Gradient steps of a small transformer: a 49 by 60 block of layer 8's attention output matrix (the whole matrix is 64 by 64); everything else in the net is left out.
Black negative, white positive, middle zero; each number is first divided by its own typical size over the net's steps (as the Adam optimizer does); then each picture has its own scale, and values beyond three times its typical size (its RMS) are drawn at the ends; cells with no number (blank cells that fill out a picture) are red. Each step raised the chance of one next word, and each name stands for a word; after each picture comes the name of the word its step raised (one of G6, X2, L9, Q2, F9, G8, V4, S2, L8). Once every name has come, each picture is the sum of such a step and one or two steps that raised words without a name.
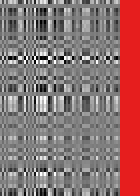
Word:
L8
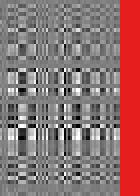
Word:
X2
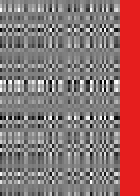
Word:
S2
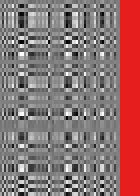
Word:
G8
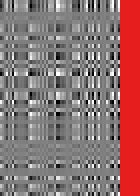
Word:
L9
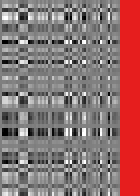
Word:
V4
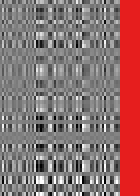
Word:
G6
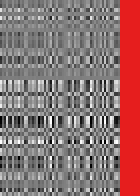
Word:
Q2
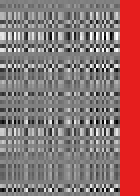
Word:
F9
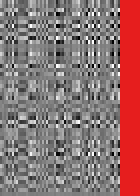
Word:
S2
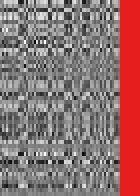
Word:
V4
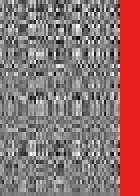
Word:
L9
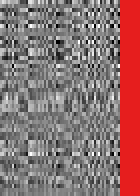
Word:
L8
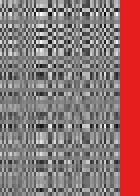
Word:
G8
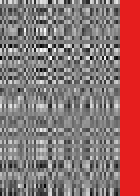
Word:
L8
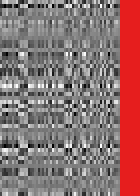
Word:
L9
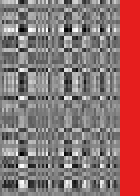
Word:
X2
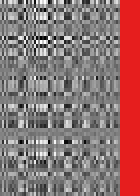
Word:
Q2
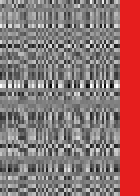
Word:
G8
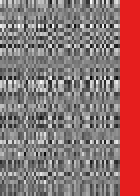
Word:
S2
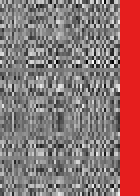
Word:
L8
